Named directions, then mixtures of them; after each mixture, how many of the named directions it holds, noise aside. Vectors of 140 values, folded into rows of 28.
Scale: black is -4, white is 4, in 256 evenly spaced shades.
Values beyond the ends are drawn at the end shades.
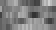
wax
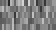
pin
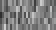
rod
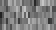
two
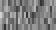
one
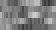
one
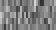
one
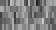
two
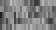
three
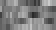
one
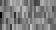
three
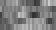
one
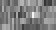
three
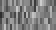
one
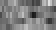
one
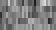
three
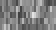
two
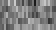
three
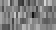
three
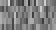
one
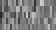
one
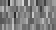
one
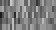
three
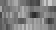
one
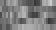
one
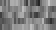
two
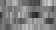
one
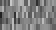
three
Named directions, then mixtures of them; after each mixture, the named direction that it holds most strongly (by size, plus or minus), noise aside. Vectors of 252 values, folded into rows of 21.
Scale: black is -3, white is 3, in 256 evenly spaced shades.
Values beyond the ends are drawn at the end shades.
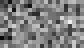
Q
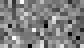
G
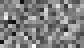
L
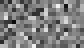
L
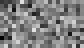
Q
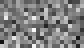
L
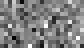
G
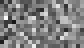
L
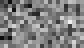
Q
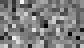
G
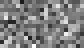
L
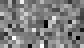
G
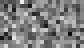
Q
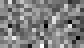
G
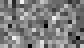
G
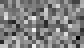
L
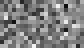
L
